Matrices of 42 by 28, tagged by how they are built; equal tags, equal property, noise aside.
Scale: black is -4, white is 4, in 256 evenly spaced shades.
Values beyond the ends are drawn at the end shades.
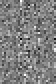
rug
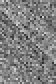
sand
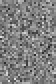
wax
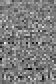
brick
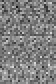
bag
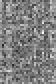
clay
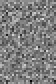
bag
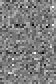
brick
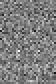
bag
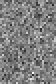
wax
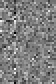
rug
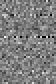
brick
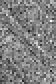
sand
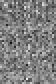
clay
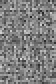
clay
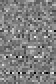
brick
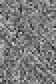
sand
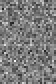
bag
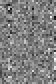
rug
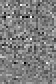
brick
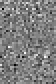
brick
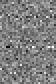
brick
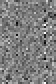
rug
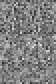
bag
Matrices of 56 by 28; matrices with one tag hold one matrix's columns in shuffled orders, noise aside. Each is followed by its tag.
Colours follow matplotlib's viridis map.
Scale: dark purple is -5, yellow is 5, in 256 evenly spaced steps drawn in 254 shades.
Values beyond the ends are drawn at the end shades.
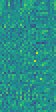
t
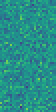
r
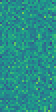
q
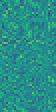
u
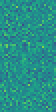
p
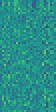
t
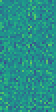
r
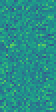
p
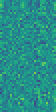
t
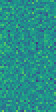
q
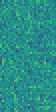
r
